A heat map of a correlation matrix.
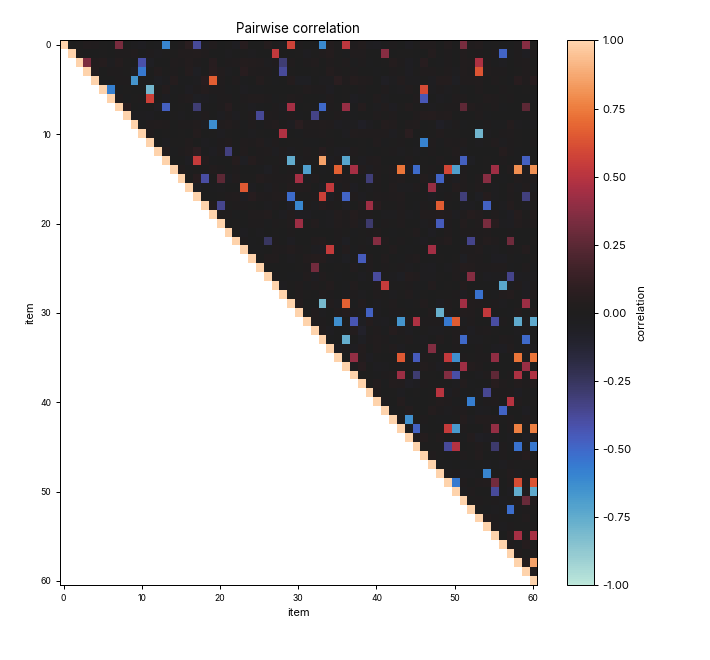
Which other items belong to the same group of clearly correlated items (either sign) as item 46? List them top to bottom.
5, 6, 11
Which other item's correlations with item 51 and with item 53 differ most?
10
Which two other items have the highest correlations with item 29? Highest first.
36, 0
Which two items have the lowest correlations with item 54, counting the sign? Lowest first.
48, 18
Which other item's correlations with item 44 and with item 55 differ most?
42
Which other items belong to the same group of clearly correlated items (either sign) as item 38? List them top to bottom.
24
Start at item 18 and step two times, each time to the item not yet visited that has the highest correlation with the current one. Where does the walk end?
39
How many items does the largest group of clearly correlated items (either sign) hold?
11
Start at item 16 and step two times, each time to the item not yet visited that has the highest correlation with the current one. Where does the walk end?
34
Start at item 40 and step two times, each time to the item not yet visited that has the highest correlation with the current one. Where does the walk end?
22
